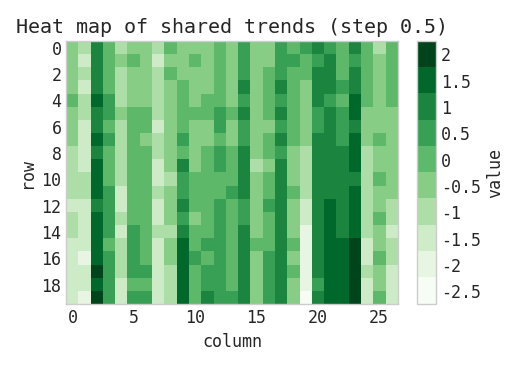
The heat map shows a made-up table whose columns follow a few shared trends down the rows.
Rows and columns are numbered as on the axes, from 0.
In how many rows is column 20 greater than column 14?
6
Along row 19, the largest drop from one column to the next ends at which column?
24
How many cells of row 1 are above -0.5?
15
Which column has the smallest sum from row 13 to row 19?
19
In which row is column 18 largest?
1
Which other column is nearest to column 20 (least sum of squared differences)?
17
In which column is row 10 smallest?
7
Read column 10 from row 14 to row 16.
0 0 0.5
